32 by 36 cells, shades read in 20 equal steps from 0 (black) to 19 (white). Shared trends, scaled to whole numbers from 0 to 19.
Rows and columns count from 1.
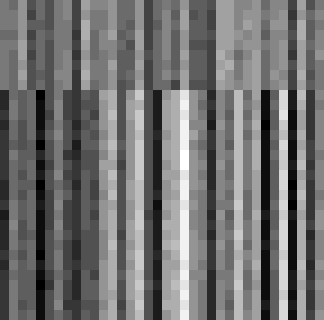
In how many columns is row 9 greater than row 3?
5
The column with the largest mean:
21
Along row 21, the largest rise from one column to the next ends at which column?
34
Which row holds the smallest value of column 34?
2
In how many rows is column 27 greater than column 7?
29
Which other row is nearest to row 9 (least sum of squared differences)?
7
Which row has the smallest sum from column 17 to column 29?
9
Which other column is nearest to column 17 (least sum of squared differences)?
6
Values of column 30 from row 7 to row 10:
8 8 8 1
